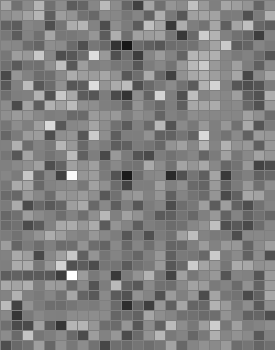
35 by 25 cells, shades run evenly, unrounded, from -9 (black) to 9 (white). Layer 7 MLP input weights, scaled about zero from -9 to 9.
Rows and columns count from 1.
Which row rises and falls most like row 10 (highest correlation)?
2
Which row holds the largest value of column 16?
33
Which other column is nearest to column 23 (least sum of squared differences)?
17
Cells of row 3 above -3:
22
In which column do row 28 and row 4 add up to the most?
7
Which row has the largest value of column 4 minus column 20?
1
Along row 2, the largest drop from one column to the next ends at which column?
5
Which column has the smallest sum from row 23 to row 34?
12
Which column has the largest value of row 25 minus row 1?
13
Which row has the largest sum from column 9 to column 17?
9
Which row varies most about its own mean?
18
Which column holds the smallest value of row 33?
6
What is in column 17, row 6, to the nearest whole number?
-2
